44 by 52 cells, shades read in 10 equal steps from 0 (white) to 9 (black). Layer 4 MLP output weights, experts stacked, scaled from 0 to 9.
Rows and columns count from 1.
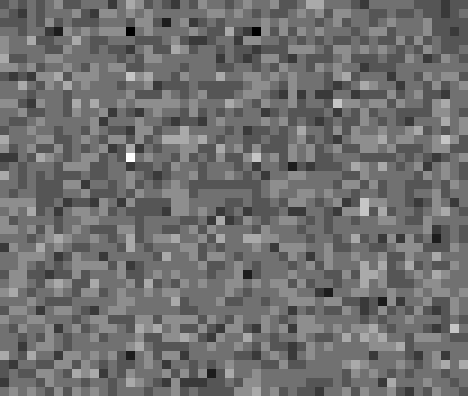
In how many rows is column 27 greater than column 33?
15
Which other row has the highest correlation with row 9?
18
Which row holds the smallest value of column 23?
16
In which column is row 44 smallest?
29
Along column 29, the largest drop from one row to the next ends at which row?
5
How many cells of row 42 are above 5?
14
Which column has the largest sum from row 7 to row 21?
37
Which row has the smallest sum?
12
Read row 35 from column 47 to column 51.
4 6 7 6 4
